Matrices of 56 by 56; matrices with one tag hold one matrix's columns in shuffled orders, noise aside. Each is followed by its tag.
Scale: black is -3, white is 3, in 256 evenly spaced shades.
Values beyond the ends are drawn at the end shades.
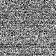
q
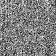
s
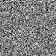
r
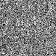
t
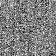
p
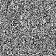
t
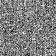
p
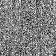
s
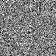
r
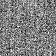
p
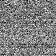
q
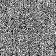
p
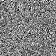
r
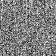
s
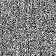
p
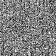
p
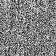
s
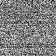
q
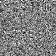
r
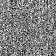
s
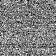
q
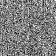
s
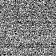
q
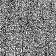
p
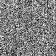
s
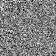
r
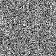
t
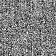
p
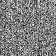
s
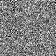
r
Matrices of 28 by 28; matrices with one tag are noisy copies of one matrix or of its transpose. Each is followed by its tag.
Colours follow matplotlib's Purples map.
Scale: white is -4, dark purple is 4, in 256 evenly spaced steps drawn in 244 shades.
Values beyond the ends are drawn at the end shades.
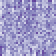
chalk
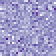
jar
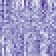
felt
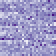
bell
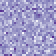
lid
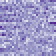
chalk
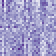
felt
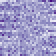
chalk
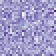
lid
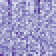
bell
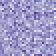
lid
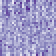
chalk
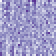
chalk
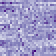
felt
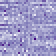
felt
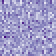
jar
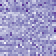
bell
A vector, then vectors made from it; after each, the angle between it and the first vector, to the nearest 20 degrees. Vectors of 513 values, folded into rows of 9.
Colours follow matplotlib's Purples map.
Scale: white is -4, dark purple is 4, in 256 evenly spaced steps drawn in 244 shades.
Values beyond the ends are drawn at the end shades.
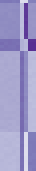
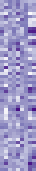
80 degrees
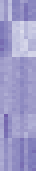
80 degrees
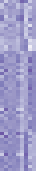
140 degrees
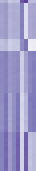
160 degrees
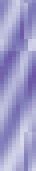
100 degrees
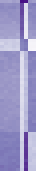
160 degrees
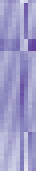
40 degrees
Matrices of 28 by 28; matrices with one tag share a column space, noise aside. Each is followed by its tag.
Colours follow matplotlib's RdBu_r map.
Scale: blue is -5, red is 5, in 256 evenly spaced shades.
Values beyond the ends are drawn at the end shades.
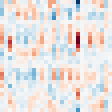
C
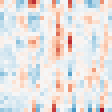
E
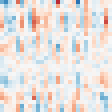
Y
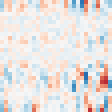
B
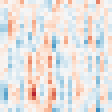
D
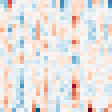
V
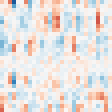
Y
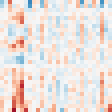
V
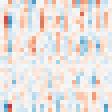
Y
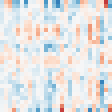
V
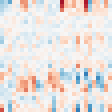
B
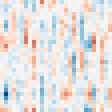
D
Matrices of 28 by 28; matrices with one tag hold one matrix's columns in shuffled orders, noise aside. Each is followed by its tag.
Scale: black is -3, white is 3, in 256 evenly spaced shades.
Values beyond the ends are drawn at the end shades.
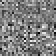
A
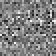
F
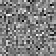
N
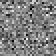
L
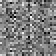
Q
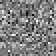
F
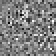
F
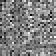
Q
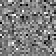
N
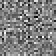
Q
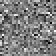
N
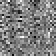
Q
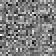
N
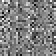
Q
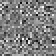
L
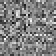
F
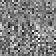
A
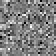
N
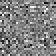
L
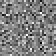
N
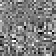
A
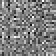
Q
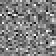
N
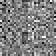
Q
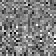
A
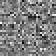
N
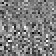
A
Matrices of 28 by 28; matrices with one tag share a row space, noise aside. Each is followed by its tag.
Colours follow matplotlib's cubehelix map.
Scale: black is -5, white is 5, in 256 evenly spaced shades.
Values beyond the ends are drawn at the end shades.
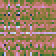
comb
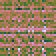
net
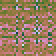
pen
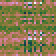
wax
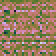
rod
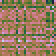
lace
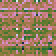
pen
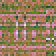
lace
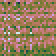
comb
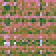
rod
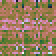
pen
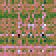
net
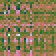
comb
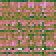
net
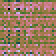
comb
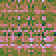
net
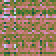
rod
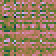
rod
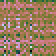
comb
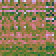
lace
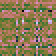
pen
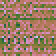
comb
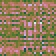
wax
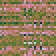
wax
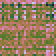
lace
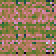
lace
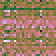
rod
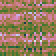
wax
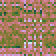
wax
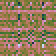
net
